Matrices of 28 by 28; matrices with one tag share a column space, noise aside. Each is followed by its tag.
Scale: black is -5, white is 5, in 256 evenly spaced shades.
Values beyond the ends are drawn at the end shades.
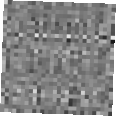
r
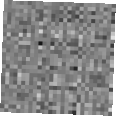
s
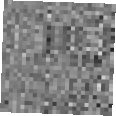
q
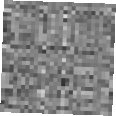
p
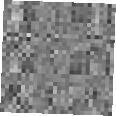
r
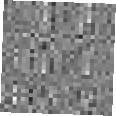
r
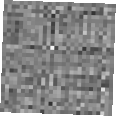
p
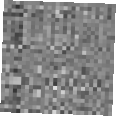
p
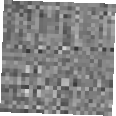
p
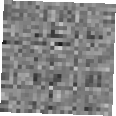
s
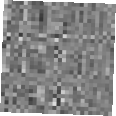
r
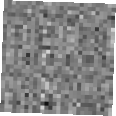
q
